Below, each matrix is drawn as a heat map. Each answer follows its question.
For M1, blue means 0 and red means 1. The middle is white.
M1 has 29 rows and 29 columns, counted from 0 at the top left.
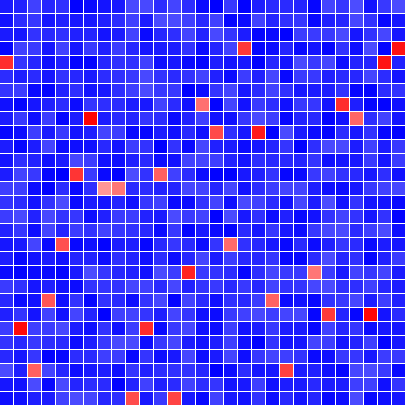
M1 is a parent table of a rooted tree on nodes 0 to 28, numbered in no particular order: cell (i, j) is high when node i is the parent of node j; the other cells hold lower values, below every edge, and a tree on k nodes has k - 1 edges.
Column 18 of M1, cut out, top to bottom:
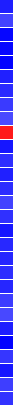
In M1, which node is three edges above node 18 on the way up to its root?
3
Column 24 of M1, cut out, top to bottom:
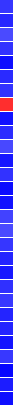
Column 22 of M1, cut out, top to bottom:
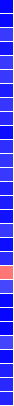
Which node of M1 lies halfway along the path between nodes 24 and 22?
13
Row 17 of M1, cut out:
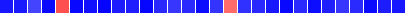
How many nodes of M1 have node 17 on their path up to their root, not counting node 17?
4
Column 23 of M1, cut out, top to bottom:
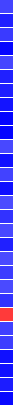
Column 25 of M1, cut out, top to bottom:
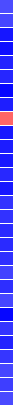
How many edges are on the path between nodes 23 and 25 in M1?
5
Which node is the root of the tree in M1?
21
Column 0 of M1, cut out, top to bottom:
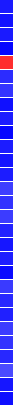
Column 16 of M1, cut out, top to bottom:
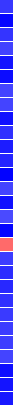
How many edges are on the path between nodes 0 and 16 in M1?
3
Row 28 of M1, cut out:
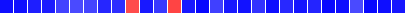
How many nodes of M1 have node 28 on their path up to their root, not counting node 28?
6
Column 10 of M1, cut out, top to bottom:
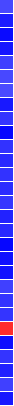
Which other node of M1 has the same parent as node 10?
1
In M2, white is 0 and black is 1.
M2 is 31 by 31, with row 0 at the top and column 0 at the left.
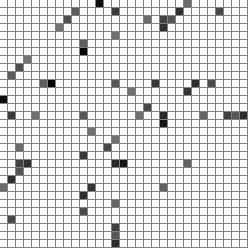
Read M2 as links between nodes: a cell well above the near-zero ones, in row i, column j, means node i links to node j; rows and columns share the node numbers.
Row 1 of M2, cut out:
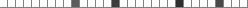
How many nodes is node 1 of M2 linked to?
4
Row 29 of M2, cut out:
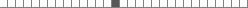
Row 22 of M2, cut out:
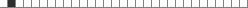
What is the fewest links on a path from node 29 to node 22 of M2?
3
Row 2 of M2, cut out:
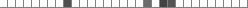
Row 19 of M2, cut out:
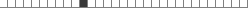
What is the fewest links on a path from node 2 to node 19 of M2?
4
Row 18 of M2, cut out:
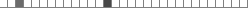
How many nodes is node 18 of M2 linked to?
2
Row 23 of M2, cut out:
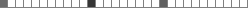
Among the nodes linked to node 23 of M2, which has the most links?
node 20
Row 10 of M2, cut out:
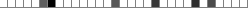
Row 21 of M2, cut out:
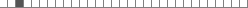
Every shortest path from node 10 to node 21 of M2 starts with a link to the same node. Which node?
node 14
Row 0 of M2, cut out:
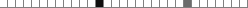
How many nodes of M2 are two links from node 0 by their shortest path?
2
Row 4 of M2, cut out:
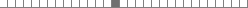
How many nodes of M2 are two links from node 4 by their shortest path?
8
